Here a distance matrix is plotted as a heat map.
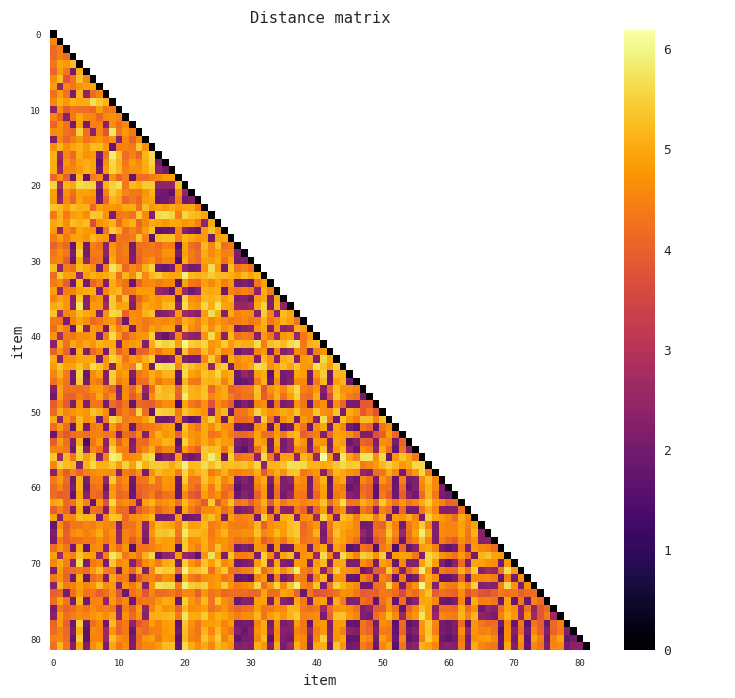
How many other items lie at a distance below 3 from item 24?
5
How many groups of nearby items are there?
8
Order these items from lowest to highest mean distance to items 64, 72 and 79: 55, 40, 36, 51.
55, 36, 51, 40
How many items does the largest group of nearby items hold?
31
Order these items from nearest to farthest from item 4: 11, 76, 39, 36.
76, 11, 39, 36
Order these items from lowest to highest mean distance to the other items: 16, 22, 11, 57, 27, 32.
22, 16, 11, 27, 32, 57
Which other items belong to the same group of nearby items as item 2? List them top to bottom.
11, 38, 74
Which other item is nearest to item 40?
17
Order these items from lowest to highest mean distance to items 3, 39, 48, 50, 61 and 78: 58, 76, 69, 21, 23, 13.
76, 58, 13, 21, 69, 23
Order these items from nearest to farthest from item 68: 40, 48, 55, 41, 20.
55, 48, 40, 41, 20
